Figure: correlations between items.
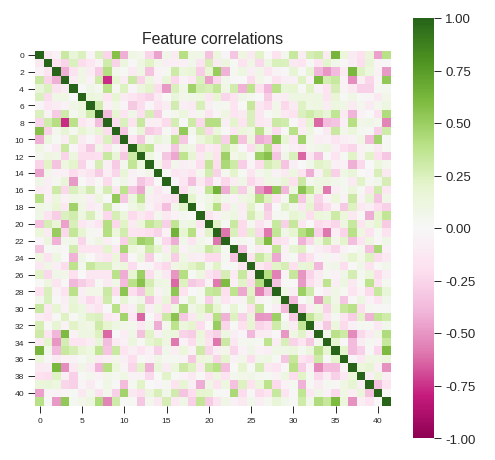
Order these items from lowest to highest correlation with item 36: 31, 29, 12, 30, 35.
29, 31, 12, 35, 30
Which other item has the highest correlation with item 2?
37
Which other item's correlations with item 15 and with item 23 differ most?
4
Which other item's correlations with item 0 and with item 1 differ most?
9
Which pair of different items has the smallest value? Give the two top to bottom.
3, 8
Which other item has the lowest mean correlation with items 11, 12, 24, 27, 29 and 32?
16
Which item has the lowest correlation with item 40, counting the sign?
0
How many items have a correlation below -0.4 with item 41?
3
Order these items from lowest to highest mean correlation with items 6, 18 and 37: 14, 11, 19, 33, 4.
33, 11, 14, 19, 4
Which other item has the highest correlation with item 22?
27
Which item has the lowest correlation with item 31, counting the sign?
12
